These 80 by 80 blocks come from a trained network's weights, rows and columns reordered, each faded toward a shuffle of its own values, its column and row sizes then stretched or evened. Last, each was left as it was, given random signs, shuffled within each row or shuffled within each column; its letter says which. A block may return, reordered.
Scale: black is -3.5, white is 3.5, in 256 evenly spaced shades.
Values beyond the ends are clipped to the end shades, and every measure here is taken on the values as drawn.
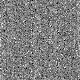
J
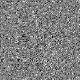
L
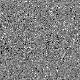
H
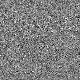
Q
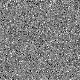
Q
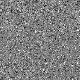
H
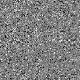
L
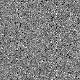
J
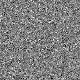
Q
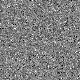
Q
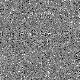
H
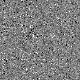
H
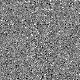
H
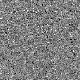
L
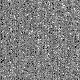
J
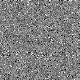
H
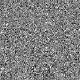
L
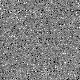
Q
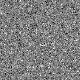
H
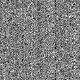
J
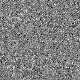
Q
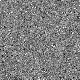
Q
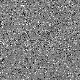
H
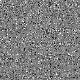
H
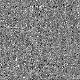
H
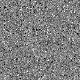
H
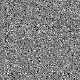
H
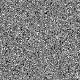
J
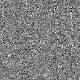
H
